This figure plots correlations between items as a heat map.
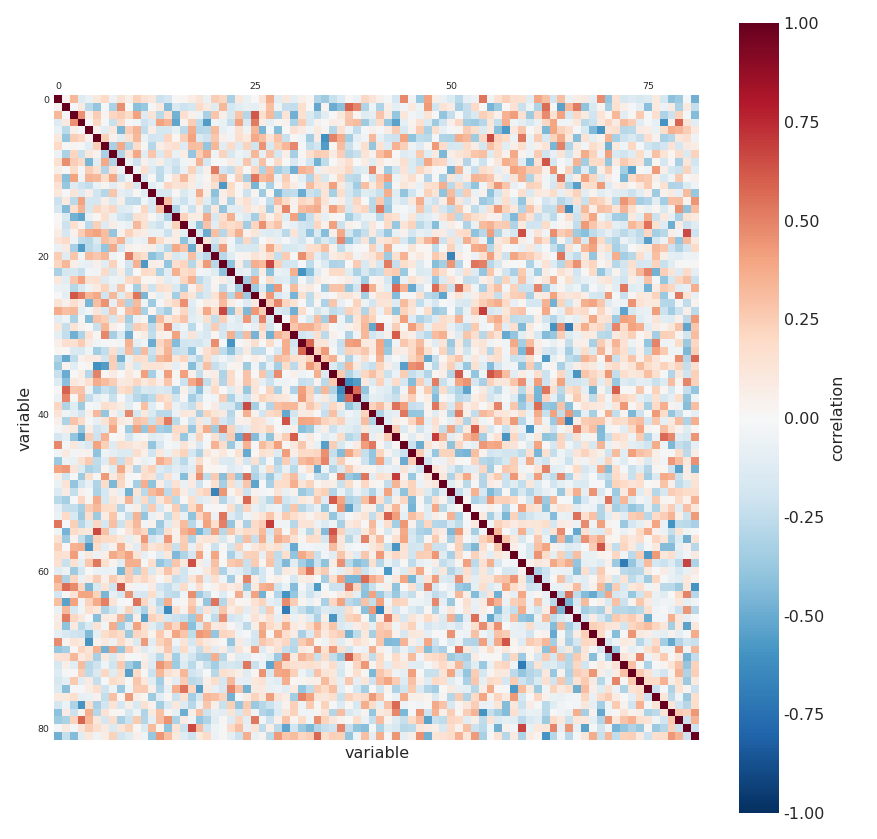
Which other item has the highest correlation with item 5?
55
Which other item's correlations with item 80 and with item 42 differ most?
17
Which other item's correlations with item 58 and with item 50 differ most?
20
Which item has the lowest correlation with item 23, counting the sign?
43
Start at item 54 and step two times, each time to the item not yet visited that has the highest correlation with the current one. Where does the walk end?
21
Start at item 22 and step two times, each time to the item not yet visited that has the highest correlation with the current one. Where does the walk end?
16
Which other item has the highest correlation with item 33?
81
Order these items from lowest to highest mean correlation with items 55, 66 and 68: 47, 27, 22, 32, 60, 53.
60, 32, 47, 27, 22, 53
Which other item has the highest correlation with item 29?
41
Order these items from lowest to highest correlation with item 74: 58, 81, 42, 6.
6, 81, 58, 42
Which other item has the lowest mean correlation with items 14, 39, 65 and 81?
62
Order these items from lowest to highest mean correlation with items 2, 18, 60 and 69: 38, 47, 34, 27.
34, 38, 27, 47
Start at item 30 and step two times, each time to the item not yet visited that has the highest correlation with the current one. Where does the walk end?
48
